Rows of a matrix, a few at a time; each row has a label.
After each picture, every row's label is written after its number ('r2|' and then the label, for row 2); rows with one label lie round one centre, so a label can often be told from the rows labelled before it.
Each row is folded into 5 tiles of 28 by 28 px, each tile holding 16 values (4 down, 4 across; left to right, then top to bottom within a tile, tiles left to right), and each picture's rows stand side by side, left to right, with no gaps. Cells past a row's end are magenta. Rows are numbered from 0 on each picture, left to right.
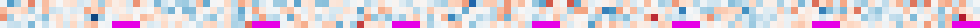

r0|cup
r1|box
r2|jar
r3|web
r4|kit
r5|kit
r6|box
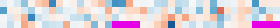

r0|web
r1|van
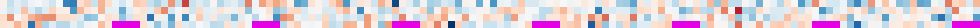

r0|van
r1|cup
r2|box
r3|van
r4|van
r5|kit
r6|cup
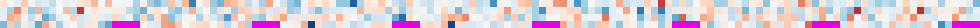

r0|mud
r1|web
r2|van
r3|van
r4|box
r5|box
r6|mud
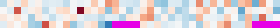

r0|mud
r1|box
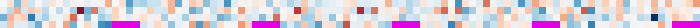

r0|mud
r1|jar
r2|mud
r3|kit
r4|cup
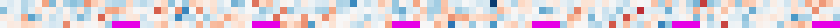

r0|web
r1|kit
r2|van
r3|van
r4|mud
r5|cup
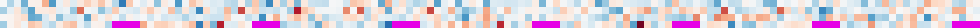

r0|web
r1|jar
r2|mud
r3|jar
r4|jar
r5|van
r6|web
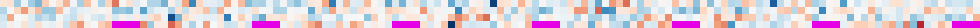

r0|kit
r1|web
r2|web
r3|van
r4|kit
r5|van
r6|jar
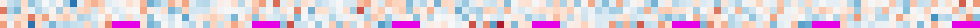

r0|van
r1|cup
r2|mud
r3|jar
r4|jar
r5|mud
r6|cup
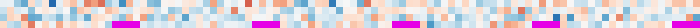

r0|web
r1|cup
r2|web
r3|cup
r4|cup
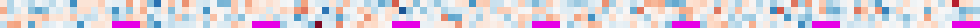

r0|van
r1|cup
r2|kit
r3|web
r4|web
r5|mud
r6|kit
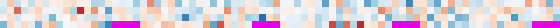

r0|mud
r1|jar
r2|jar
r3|cup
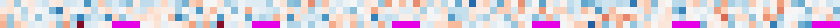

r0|jar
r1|jar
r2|cup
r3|web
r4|van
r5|mud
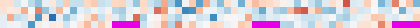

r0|kit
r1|kit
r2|kit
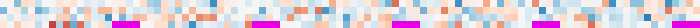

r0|jar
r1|van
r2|kit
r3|kit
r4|web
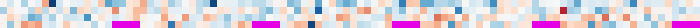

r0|web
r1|van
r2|van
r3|van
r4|van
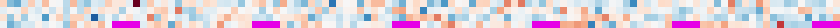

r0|cup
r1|kit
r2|web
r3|web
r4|van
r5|jar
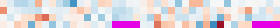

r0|van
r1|jar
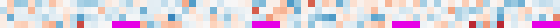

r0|jar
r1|web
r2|cup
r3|jar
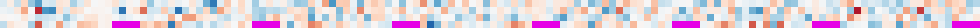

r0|kit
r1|van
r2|web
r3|cup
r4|kit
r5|jar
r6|mud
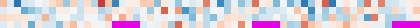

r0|box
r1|kit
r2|web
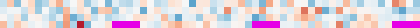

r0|jar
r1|web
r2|kit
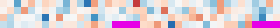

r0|cup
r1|van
